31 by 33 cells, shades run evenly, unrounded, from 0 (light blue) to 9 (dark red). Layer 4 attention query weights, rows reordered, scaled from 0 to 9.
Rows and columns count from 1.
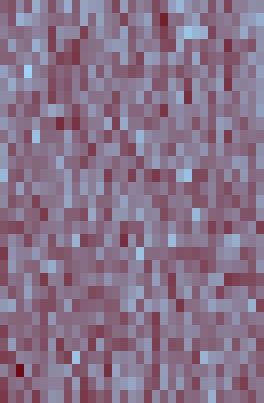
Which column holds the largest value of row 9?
21
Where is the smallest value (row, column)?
6, 4
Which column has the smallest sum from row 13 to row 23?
18
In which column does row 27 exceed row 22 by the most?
20
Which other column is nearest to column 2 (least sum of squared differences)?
28
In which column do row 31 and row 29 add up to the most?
3
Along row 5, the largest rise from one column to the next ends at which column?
26
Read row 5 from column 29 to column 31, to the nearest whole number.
6 6 4
